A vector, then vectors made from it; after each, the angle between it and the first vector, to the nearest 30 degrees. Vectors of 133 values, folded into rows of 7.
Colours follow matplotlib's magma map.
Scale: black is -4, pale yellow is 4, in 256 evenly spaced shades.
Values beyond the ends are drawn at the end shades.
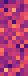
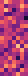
150 degrees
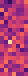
60 degrees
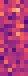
90 degrees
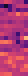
90 degrees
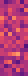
60 degrees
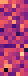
150 degrees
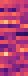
120 degrees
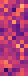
150 degrees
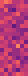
150 degrees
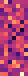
120 degrees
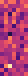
120 degrees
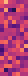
150 degrees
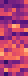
60 degrees
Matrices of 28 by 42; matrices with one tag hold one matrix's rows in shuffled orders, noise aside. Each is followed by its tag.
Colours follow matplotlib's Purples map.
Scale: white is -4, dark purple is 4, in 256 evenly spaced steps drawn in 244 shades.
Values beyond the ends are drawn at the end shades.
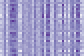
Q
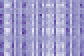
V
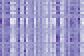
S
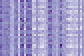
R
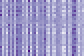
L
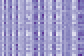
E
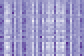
V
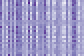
L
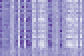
R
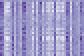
V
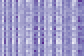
E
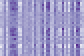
Q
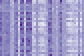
R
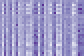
E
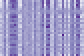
Q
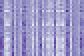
V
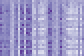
R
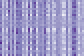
L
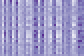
E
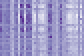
R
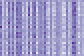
L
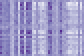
R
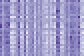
S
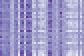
R
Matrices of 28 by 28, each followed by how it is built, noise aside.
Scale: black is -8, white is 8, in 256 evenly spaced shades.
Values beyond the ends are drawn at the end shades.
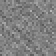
Toeplitz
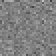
low rank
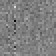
uneven columns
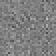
low rank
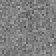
repeating rows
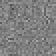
low rank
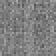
blocks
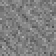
Toeplitz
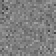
uneven columns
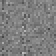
uneven columns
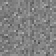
repeating rows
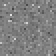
sparse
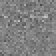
uneven rows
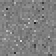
sparse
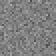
repeating rows
